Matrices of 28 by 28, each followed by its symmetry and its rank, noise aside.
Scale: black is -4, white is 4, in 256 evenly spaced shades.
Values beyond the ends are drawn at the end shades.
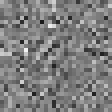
symmetric, rank eight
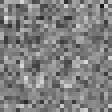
no symmetry, rank six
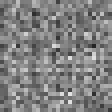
no symmetry, rank six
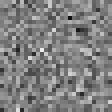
no symmetry, rank seven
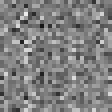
no symmetry, rank six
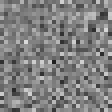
antisymmetric, rank six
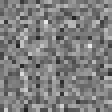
no symmetry, rank six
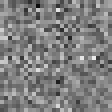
antisymmetric, rank six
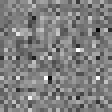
antisymmetric, rank six
